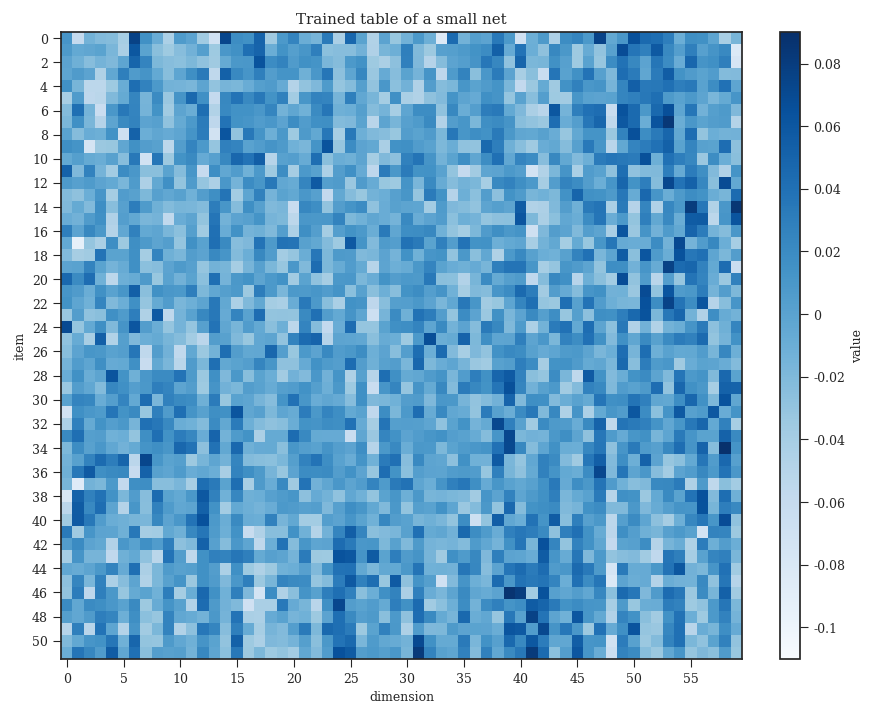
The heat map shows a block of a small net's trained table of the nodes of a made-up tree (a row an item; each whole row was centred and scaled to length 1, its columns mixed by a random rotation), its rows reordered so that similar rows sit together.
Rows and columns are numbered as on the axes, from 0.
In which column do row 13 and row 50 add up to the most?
45
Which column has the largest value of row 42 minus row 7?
42
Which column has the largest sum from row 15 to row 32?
51
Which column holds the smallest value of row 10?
7
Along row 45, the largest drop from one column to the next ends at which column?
48
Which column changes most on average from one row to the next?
58
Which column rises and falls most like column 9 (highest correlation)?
39
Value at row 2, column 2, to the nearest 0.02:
-0.02
